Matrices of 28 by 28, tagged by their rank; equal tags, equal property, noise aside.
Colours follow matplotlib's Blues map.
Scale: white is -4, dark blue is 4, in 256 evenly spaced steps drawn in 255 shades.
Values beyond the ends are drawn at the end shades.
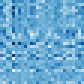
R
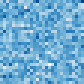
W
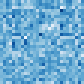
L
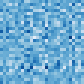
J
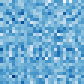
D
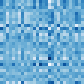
R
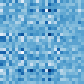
R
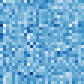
W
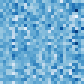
L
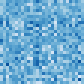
L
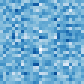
L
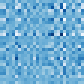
R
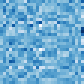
L
